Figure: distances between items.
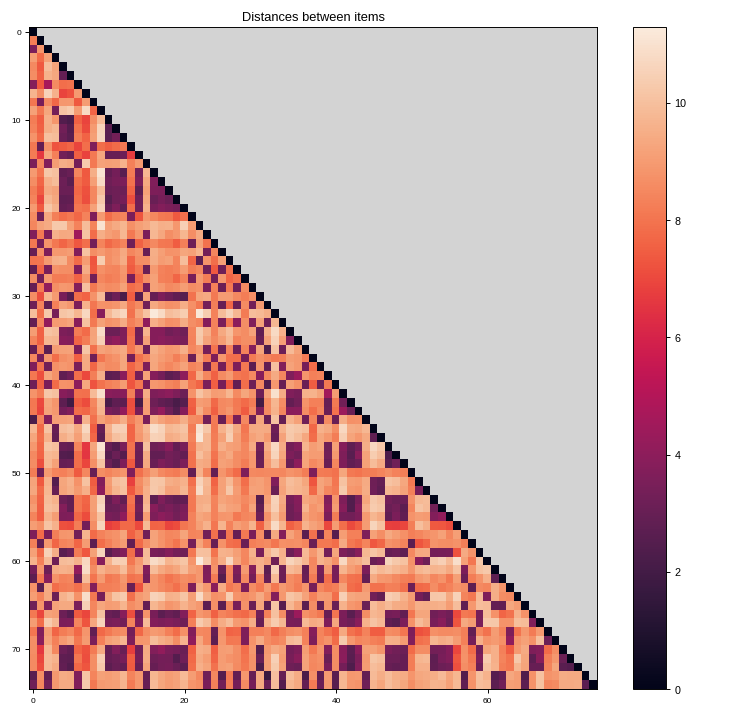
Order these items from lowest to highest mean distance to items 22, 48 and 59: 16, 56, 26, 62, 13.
16, 26, 56, 13, 62
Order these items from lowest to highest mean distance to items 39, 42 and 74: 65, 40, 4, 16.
4, 16, 40, 65
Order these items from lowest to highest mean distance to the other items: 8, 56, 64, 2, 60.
8, 2, 56, 64, 60
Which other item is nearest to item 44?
0
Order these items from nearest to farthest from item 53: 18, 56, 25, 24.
18, 56, 24, 25
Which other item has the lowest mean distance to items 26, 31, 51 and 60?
3
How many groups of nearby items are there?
6
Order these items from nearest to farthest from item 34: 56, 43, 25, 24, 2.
43, 56, 24, 25, 2
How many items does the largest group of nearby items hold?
30
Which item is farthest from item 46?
22
